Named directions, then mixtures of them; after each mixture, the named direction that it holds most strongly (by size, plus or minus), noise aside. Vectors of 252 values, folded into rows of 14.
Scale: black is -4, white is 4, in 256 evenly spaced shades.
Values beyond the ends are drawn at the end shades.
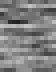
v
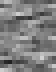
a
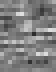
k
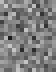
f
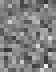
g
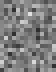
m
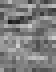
v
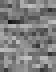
v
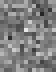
f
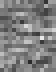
k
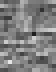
k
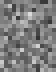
m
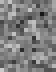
f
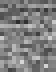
v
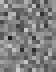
f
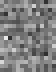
f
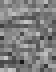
g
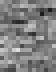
v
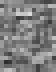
a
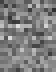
f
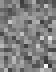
g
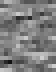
a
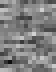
a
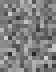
m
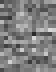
k
